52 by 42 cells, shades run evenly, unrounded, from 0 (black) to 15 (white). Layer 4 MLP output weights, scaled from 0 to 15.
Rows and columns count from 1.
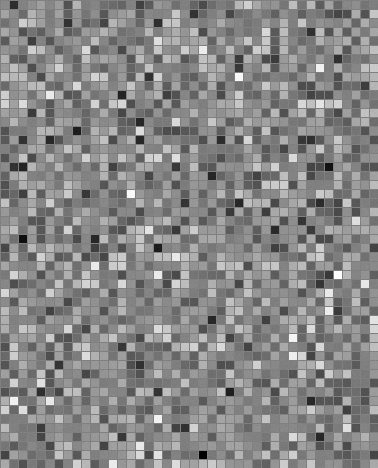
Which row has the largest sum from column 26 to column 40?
12
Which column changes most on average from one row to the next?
36
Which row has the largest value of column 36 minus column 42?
28
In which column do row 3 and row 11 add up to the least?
8
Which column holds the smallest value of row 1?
2
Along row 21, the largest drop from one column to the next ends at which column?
33
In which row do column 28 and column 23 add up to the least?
51
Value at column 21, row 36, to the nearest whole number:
10
